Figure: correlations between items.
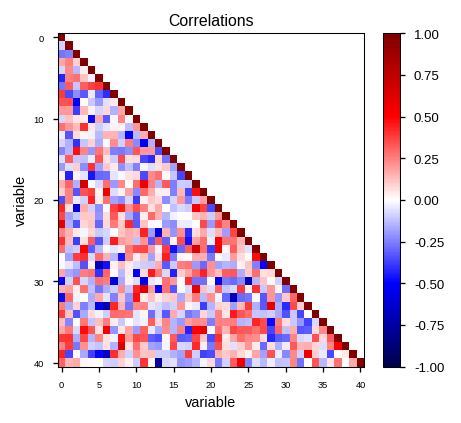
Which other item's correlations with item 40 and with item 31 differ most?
18
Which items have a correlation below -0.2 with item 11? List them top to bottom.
13, 15, 17, 30
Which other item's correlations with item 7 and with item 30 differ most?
25
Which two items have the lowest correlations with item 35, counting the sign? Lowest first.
28, 33
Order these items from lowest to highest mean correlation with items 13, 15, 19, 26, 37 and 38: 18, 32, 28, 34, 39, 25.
28, 39, 32, 34, 25, 18
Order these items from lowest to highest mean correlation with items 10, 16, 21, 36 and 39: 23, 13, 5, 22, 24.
5, 13, 22, 23, 24
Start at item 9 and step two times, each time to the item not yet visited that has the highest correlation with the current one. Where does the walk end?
0
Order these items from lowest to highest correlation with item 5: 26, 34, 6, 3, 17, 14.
17, 26, 34, 3, 14, 6
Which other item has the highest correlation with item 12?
29
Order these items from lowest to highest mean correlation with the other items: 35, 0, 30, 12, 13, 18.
30, 13, 12, 35, 0, 18
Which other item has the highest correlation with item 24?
40
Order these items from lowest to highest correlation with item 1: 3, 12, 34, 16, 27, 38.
12, 27, 16, 34, 3, 38
